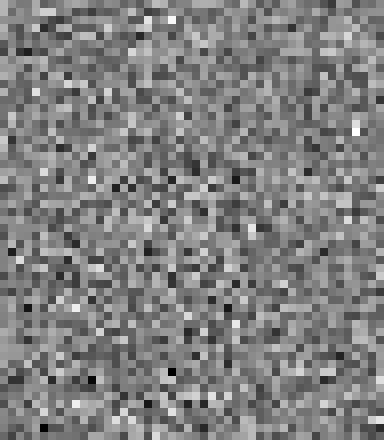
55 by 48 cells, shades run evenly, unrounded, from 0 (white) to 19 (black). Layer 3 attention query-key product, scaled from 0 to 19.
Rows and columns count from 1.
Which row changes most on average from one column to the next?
23
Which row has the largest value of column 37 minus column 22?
34
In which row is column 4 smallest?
46
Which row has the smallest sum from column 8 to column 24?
11
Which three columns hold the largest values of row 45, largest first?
43, 25, 10
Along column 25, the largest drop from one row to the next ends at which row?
35
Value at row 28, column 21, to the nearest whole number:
15
